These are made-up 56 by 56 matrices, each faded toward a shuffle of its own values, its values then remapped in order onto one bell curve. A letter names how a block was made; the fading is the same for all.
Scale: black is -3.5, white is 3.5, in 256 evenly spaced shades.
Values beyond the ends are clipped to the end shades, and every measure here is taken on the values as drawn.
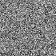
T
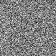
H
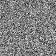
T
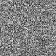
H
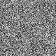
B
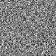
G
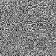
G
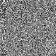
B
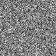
T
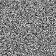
T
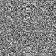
G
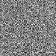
G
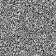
B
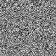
H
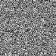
G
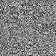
G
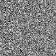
B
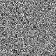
B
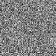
G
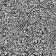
B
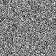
H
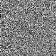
B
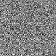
G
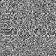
G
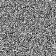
T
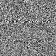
T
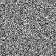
H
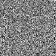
B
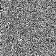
B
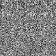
G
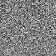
G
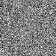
B
